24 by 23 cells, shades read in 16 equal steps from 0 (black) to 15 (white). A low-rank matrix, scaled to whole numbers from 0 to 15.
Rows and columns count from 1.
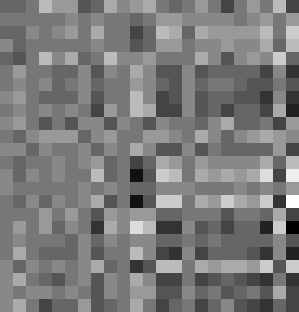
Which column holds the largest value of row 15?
23
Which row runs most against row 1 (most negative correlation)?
10
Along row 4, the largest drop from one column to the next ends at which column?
22
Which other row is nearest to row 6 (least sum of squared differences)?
8
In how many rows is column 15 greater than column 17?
11
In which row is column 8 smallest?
18
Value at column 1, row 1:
6
